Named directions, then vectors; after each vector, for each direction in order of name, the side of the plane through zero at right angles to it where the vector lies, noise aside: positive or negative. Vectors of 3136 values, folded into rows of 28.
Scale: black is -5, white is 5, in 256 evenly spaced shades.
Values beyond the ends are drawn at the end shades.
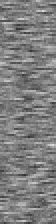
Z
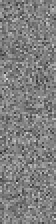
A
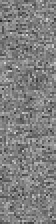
positive, positive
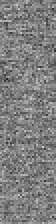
negative, negative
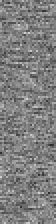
positive, negative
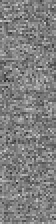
negative, negative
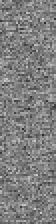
positive, positive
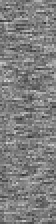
positive, positive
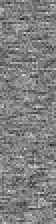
positive, negative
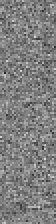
positive, negative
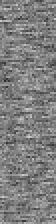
negative, negative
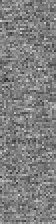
negative, negative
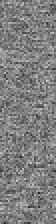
negative, positive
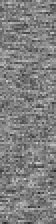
negative, positive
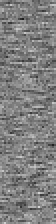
positive, negative
